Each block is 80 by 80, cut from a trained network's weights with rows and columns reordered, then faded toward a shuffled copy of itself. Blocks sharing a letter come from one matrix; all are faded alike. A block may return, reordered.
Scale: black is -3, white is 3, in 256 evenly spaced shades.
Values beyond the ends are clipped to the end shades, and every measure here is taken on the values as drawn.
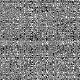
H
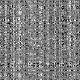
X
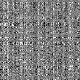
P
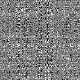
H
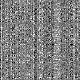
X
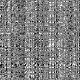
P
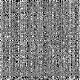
X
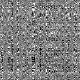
H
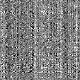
X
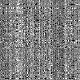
X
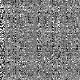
H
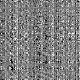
X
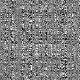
H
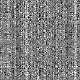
X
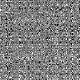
H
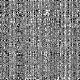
X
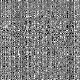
X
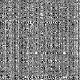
X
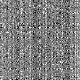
X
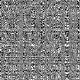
H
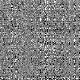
H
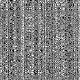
X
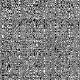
H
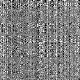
X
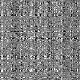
P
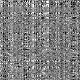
P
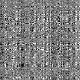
P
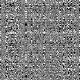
H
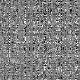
H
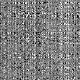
X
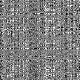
P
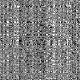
P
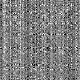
X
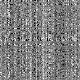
X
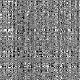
P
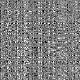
P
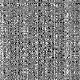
X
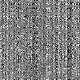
X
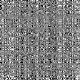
P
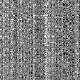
X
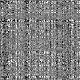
P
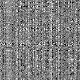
X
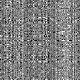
X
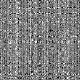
X
